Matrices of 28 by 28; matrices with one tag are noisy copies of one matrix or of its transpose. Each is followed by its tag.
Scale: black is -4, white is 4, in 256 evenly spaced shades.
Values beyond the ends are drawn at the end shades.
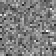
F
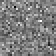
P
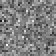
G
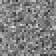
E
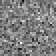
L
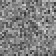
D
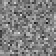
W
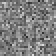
W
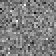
L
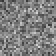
L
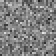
E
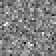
D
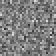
G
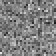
F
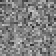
L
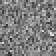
F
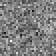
D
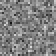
G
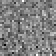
F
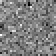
E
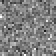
F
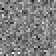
G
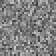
D
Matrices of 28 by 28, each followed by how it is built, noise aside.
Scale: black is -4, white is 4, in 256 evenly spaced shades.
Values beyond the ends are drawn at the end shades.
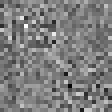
block diagonal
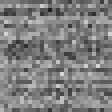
blocks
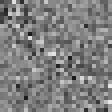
block diagonal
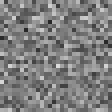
repeating columns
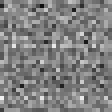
repeating columns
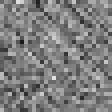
Toeplitz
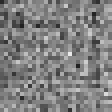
blocks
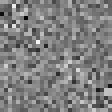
block diagonal
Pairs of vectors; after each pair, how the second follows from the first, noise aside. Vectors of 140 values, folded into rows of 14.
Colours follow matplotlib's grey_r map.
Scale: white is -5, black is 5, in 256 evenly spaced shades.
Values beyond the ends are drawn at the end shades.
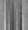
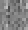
wrapped around, negated, partly zeroed.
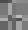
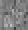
wrapped around, negated, partly zeroed.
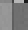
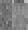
negated, shrunk.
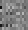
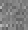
negated, shrunk.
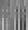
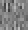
wrapped around, partly zeroed.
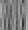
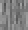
reversed, shrunk.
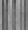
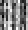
reversed, scaled up.
